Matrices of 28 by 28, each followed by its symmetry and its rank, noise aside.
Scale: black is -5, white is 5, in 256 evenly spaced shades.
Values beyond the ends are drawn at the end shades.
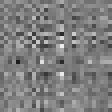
no symmetry, rank two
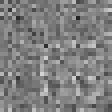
symmetric, rank four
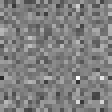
no symmetry, rank four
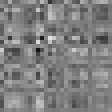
antisymmetric, rank two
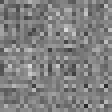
symmetric, rank three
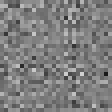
no symmetry, rank four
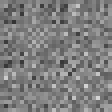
symmetric, rank four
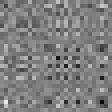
symmetric, rank two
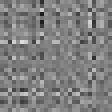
antisymmetric, rank two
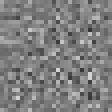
no symmetry, rank four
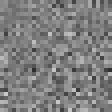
antisymmetric, rank four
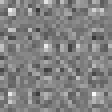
symmetric, rank two
